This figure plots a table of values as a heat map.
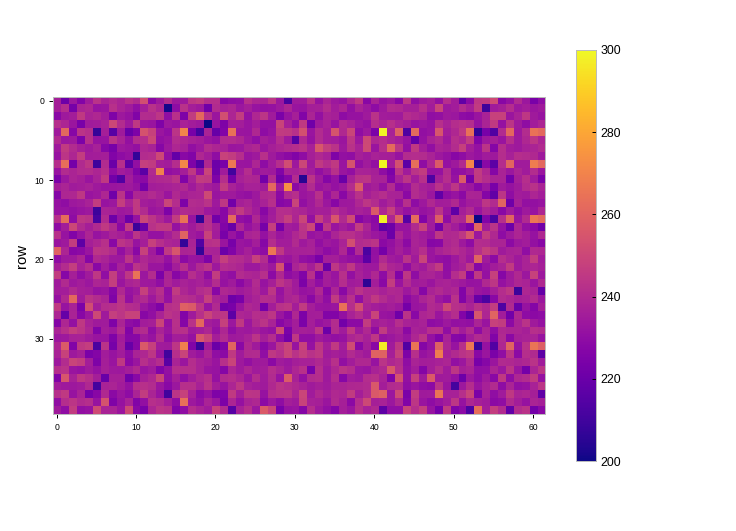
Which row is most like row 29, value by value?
21
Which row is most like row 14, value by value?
36
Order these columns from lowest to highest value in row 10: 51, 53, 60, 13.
60, 13, 53, 51
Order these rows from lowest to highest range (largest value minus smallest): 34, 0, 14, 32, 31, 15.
34, 0, 14, 32, 31, 15
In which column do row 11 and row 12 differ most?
29
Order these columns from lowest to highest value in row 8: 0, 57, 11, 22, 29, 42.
42, 0, 11, 29, 57, 22
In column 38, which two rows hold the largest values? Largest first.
11, 26
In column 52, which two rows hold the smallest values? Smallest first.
39, 27
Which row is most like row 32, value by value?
37
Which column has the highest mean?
41
